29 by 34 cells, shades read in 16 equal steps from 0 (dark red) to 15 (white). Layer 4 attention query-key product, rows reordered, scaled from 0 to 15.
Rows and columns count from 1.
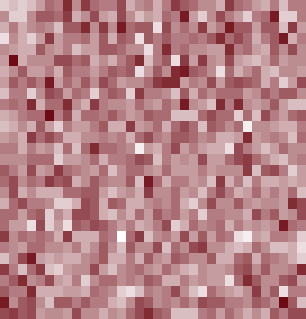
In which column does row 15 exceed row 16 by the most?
7
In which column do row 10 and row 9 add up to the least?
21
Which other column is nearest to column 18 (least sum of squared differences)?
24
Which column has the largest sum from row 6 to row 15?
1
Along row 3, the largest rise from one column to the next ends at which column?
18
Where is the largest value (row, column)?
22, 14
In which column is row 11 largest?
27
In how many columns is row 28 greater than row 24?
10
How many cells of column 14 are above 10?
4
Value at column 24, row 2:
8
